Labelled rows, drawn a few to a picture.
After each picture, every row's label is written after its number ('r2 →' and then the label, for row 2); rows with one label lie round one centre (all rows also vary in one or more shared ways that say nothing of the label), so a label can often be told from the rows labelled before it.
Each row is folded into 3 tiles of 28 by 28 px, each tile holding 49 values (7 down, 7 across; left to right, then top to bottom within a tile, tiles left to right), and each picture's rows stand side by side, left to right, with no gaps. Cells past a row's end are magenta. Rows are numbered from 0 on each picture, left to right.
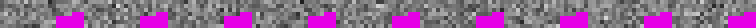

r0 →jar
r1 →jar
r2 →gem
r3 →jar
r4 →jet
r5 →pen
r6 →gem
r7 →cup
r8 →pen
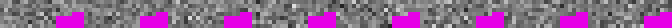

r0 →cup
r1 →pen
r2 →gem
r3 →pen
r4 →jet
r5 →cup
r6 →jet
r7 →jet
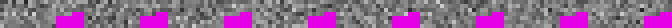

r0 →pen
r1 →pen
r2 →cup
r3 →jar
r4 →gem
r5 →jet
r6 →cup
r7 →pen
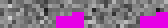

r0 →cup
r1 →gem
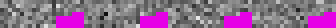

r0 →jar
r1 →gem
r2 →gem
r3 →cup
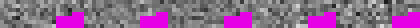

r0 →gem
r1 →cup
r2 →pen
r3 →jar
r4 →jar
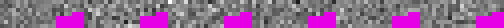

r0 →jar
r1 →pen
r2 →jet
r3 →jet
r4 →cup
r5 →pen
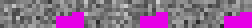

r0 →cup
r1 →jet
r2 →jar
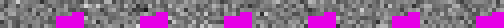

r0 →jet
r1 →cup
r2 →jar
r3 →jar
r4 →pen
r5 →cup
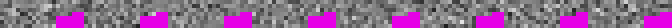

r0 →jar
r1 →jet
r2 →jar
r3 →jet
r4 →cup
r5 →gem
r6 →pen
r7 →jar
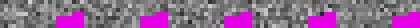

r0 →pen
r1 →pen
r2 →cup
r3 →pen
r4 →jet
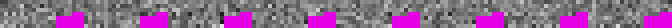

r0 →jar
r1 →jar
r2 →gem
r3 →gem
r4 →gem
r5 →gem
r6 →jet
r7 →cup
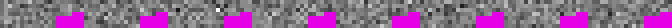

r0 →cup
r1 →gem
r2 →jet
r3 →pen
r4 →jar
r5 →jar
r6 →jet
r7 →jet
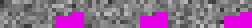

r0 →jar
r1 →pen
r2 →jet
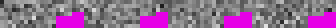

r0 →jar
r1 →pen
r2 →jar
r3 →cup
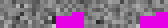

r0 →gem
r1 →gem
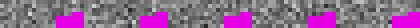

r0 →jar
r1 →cup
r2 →cup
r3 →jar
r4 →cup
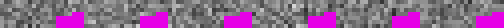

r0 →jar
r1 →cup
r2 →cup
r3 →jar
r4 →jet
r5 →cup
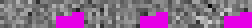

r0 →pen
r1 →jar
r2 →gem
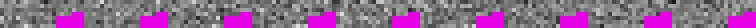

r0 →cup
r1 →jet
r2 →jar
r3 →pen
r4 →gem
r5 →cup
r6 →gem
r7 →pen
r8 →pen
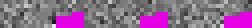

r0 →gem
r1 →jar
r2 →cup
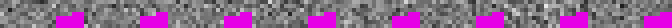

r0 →jet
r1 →jar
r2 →jet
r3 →jet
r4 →jar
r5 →jar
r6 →pen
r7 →pen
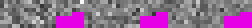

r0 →gem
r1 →pen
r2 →pen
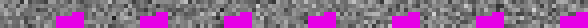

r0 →jet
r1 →jar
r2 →jet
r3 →gem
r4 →jet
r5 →jar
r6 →cup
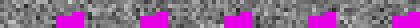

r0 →jar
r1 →pen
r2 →gem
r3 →pen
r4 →cup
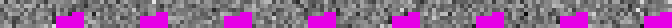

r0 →gem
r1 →jar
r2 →cup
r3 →jet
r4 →gem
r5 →pen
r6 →gem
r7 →jet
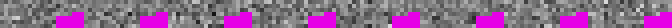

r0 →cup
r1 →jar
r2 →jar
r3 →jet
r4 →gem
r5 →gem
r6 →jet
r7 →jet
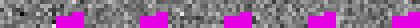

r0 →cup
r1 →cup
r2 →pen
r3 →jet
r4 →cup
